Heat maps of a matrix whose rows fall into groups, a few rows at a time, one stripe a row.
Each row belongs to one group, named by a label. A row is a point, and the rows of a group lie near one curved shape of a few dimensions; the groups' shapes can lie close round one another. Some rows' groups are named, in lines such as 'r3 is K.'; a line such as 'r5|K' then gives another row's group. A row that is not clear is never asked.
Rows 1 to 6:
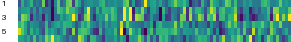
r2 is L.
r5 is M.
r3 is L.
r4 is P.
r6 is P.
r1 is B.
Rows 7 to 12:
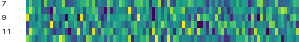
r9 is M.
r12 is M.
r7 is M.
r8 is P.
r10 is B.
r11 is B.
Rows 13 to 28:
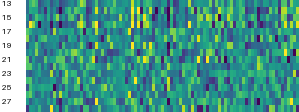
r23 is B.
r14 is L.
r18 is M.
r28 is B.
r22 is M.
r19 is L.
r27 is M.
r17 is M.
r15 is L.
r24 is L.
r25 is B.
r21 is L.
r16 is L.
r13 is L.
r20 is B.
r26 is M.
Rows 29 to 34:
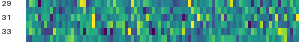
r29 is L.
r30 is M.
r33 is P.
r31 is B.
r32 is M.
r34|B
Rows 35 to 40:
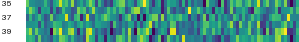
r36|L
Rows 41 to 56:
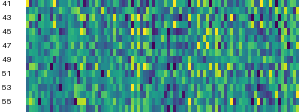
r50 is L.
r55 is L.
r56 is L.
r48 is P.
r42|B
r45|L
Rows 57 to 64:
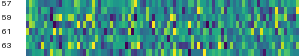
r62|M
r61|M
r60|B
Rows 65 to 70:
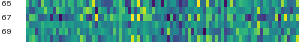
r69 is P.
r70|L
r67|L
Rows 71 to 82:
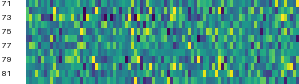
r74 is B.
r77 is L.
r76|B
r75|L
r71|B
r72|M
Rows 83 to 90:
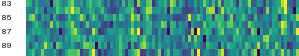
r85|L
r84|B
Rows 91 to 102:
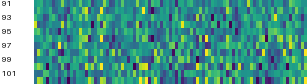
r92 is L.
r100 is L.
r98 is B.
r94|M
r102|L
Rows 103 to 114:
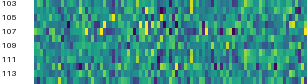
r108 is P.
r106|L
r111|P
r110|P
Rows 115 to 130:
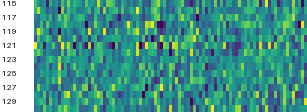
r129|B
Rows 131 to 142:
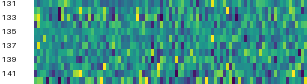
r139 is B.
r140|M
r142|L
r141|B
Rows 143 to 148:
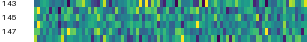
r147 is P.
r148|M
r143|L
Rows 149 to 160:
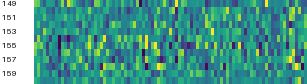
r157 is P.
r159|M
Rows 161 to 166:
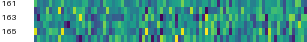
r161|M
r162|B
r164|M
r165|M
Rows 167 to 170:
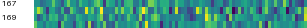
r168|L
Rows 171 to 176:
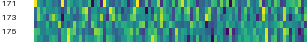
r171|M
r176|P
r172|B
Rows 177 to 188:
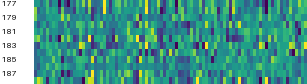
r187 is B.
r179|M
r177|M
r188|L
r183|L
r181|P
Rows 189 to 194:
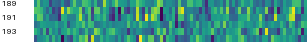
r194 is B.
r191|P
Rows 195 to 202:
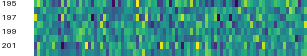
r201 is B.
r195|P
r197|M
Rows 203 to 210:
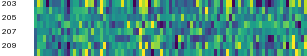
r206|P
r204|L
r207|B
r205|M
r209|L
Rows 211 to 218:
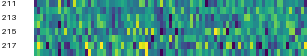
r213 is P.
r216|B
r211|B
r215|L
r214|P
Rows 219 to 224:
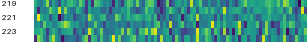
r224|B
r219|P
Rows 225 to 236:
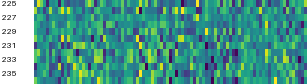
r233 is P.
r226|M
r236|P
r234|B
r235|B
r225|L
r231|B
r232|M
